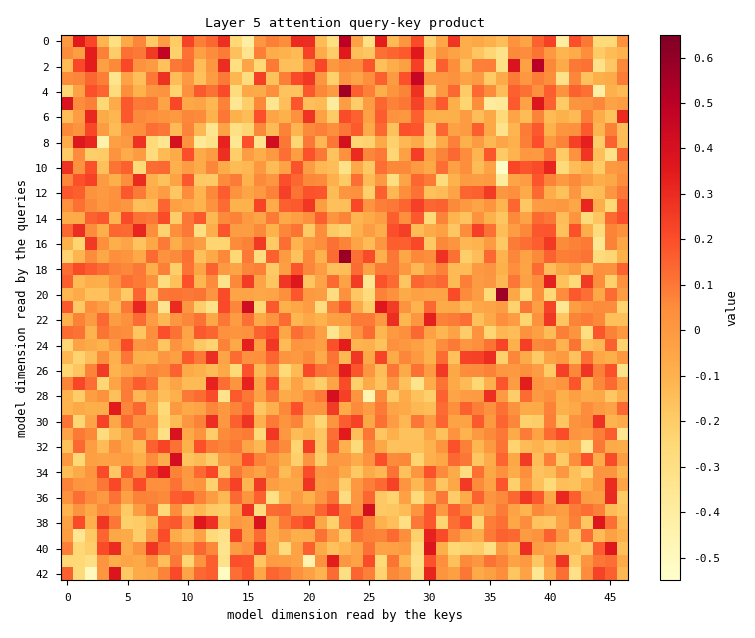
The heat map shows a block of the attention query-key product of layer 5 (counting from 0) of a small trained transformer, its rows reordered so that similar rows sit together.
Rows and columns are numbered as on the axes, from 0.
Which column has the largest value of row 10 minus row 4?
0
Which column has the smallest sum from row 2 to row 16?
36
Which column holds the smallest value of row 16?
44
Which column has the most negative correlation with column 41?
26
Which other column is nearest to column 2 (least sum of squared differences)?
39
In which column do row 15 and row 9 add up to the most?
13
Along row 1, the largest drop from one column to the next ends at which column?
9
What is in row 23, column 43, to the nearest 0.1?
-0.3
